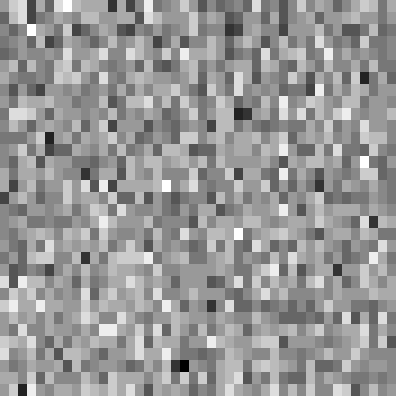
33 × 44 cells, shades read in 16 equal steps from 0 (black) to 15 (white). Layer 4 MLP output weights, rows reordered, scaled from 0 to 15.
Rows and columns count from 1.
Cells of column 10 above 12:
3
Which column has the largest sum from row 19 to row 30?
16
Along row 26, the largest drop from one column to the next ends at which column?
27
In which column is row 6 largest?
8
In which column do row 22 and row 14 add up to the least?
10
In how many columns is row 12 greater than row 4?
26
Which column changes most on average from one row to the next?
32
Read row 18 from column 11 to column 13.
12 11 7
